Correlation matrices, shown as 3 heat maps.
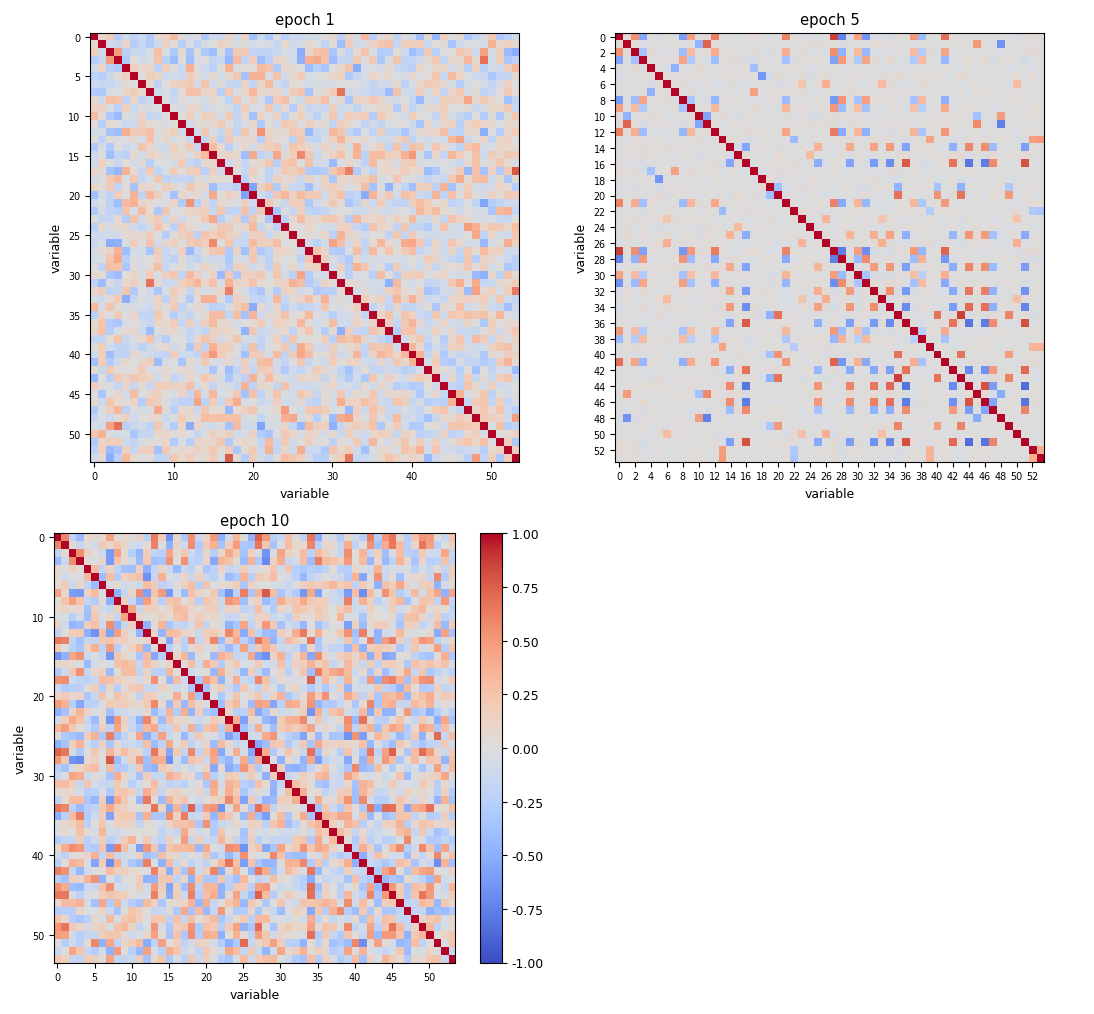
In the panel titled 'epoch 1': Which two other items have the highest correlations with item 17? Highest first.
53, 32
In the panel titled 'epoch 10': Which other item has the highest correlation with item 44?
34
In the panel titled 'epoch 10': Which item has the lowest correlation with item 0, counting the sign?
15
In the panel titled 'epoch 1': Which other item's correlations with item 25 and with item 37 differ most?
31
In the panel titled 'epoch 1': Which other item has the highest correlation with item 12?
21
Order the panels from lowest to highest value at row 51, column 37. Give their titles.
epoch 10, epoch 1, epoch 5
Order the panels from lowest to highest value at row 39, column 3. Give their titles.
epoch 1, epoch 5, epoch 10
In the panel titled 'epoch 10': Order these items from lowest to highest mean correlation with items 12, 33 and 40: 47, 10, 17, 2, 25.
25, 47, 10, 17, 2
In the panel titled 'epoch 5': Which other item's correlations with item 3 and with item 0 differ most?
27
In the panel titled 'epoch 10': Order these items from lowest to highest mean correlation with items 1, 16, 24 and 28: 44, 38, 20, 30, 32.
38, 30, 32, 20, 44
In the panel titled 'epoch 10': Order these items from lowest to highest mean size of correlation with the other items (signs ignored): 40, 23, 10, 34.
10, 40, 23, 34
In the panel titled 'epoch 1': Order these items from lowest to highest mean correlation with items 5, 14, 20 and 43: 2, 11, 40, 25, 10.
2, 10, 11, 25, 40
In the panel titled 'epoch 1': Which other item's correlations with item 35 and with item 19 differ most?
20
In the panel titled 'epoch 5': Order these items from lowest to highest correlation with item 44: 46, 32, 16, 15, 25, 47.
16, 47, 15, 25, 32, 46
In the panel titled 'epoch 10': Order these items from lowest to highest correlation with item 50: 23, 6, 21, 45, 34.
23, 6, 21, 45, 34
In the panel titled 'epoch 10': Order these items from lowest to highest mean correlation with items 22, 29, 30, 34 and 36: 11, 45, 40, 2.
11, 45, 2, 40
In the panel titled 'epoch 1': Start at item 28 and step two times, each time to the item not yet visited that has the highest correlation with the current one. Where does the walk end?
49
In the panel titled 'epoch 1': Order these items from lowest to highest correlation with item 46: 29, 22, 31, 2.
22, 29, 2, 31
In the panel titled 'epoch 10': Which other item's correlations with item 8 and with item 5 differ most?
12
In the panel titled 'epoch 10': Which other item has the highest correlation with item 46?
39
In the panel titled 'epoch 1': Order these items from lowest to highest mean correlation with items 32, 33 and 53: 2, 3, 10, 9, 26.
2, 9, 3, 26, 10
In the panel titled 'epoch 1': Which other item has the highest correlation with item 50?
1
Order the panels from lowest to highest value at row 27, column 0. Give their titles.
epoch 1, epoch 10, epoch 5
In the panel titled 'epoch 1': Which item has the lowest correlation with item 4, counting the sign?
33
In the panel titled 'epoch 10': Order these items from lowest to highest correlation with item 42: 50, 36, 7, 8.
36, 8, 7, 50
